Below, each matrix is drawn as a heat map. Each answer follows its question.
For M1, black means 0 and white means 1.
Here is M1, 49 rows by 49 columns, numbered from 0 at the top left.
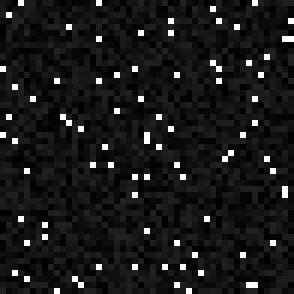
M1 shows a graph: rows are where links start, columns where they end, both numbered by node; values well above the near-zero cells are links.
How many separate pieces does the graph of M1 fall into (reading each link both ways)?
2
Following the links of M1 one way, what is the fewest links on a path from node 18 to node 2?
6
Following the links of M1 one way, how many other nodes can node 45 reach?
4
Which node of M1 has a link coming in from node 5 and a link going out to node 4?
node 28
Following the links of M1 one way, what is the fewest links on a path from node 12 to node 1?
2
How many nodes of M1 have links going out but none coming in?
6
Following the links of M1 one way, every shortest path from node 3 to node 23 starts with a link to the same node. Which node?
node 48
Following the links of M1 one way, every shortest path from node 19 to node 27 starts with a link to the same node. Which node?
node 26
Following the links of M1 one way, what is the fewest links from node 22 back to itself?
3
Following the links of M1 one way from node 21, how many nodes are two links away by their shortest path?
5
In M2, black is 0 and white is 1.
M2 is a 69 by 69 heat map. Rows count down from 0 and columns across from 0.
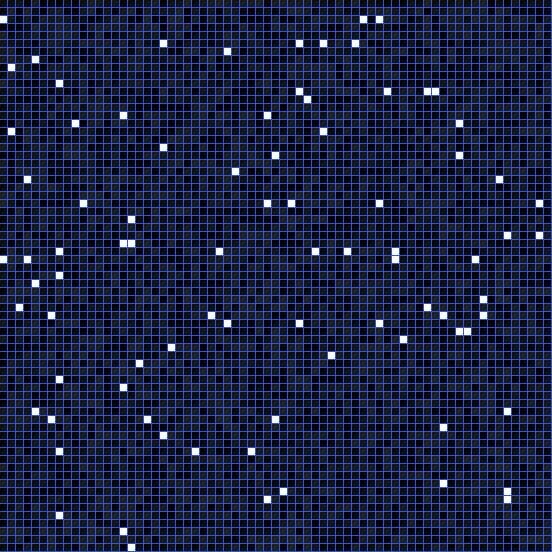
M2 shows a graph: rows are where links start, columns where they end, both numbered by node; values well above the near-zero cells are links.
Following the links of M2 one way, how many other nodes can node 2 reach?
6
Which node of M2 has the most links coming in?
node 7
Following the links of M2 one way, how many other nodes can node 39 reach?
5
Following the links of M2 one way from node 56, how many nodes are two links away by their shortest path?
5
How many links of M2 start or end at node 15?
6
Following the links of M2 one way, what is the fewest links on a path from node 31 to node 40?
3
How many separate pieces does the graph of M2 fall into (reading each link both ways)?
6
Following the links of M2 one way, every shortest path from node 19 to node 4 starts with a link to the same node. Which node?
node 34
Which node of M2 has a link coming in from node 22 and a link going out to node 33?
node 62
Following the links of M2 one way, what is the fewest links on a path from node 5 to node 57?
3
